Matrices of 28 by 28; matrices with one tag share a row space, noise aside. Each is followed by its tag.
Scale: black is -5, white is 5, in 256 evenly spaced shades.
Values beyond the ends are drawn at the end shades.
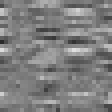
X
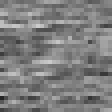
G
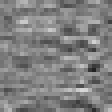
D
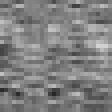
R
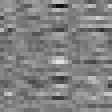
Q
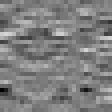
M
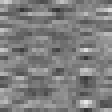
M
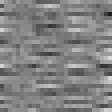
X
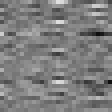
Q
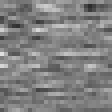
G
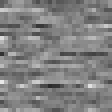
G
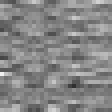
R
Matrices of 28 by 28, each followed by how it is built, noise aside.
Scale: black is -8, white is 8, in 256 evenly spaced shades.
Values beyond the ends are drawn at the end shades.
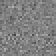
uneven rows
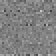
uneven rows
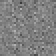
uneven columns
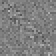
banded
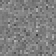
uneven columns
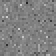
sparse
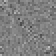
banded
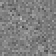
banded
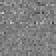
uneven rows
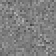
banded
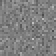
uneven columns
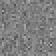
uneven columns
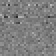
uneven rows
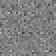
uneven rows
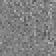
upper triangular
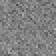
Toeplitz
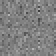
uneven columns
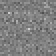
uneven rows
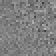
upper triangular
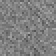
Toeplitz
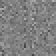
uneven columns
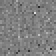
sparse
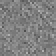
Toeplitz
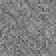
Toeplitz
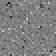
sparse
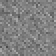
Toeplitz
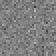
uneven columns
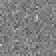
uneven columns
